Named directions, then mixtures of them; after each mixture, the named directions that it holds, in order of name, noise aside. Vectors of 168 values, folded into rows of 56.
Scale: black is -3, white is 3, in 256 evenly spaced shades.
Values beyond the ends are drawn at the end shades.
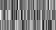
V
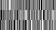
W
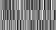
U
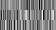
U, W.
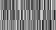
U, V.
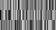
V.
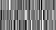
W.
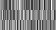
U.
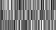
U, W.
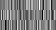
U, W.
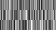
V, W.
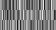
U.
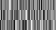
V, W.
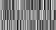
U.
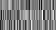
U, W.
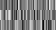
V.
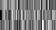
V, W.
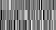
W.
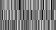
U.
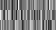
V.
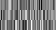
V, W.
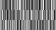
U.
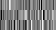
W.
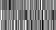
W.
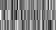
V.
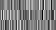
U, W.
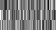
U, V.
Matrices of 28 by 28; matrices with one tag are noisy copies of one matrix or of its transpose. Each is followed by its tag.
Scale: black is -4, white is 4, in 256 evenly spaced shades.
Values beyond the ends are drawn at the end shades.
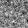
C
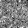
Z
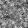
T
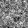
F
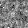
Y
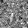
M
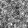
T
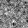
C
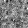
Y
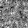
Y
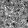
C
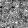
Y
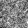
Z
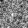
M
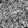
M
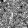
M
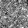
Z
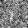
M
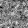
Y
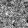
C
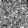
Z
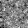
Z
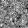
F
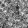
T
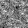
T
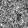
F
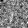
M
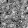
Y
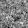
F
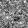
F
